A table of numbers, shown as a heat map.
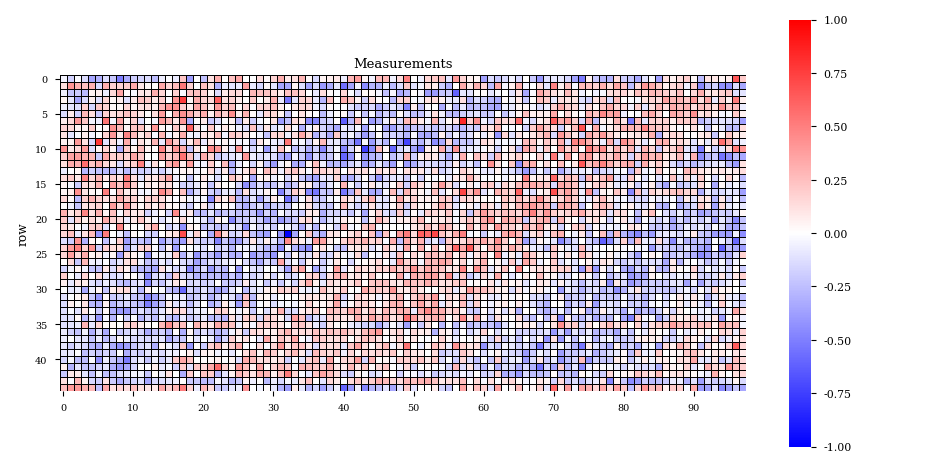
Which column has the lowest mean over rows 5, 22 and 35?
32
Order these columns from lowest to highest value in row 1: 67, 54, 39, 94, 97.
94, 97, 54, 39, 67
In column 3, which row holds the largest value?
12
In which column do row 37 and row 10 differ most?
43
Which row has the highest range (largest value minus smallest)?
22
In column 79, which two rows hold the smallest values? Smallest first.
30, 36
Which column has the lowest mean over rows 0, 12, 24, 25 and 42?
91
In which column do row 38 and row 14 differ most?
9
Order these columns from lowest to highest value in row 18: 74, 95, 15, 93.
93, 74, 95, 15
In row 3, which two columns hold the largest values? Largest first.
17, 22
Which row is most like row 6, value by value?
16
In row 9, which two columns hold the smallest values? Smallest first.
49, 42
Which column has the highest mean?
57
